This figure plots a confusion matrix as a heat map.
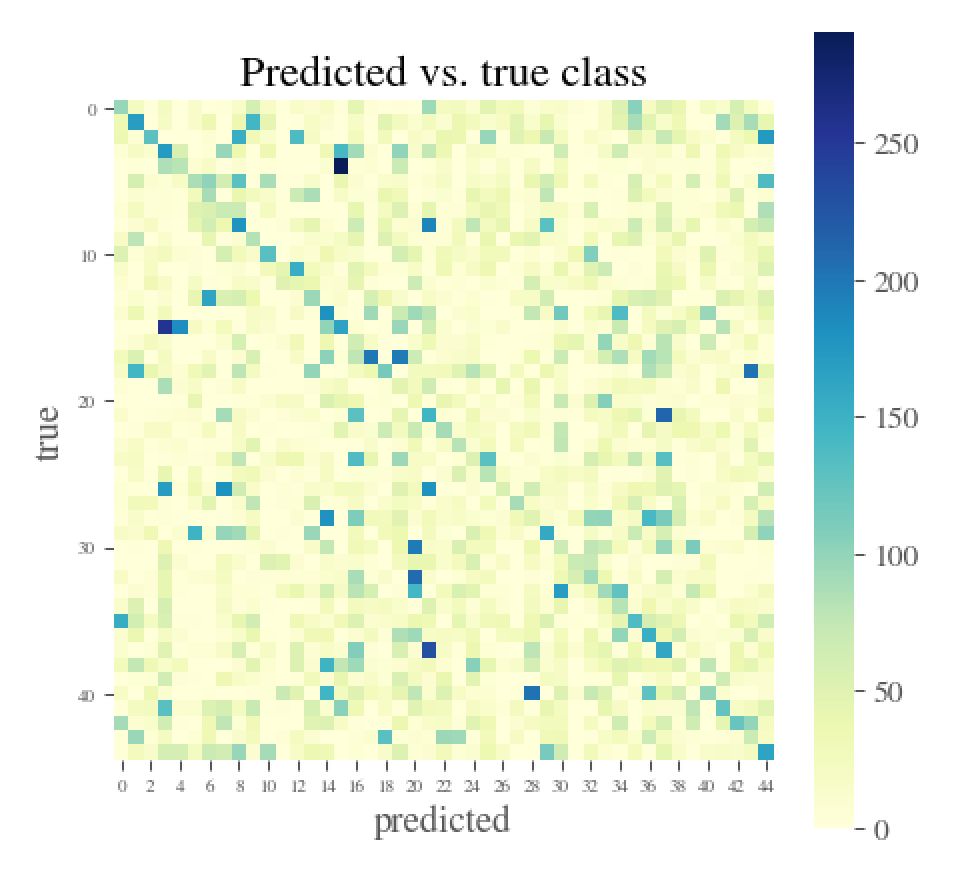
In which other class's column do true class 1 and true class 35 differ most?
0
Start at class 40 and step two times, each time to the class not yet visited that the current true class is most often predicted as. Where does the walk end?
14
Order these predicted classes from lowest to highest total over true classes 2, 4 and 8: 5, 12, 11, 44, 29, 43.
11, 5, 43, 12, 29, 44
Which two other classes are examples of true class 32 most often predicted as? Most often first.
20, 16
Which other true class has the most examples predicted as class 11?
40
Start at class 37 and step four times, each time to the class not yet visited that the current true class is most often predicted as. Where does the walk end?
30
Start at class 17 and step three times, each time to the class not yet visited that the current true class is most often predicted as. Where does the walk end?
15
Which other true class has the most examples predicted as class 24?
38
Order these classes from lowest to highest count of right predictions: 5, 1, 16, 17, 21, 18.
16, 5, 18, 21, 1, 17
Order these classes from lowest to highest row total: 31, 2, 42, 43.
31, 43, 42, 2
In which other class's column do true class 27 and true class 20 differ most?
33
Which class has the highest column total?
37
